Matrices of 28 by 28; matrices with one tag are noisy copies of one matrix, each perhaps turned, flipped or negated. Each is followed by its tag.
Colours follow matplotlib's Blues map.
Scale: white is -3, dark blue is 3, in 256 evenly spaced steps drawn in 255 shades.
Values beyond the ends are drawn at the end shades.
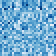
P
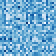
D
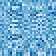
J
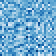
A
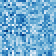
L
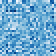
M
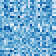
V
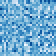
V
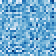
M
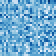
V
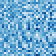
A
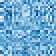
M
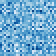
D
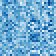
L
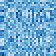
J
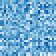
V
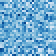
P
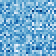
D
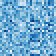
L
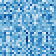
D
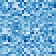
P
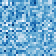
L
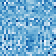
M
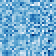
L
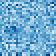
M
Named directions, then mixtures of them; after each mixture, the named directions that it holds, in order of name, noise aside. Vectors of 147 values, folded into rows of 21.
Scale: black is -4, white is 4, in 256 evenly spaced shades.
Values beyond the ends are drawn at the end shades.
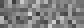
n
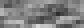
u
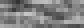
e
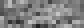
n, u.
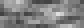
e, u.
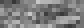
e, n, u.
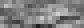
u.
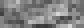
u.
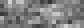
e, n, u.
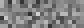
n.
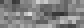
e, n, u.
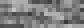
e.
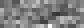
n, u.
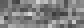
e, n, u.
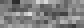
e, n, u.
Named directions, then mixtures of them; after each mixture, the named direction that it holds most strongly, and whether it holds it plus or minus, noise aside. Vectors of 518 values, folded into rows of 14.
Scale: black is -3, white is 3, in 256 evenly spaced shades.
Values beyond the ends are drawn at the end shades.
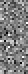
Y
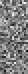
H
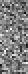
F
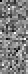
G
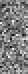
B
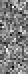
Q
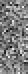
B, plus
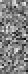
G, minus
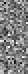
Y, plus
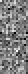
G, minus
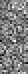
F, minus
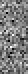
B, minus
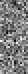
Y, plus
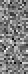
Y, plus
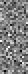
Y, plus
